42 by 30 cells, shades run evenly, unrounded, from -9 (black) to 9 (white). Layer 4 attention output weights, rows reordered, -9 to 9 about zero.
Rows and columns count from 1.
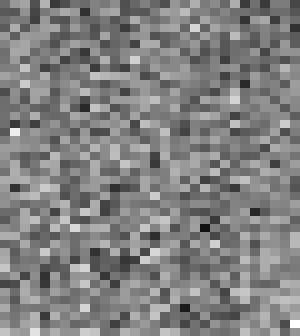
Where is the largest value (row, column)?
41, 30
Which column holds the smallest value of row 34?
13
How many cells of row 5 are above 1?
10
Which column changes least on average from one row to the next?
18
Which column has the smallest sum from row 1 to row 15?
25
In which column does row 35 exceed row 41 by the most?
17
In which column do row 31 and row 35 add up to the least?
5
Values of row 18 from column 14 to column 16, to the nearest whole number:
1 -2 0
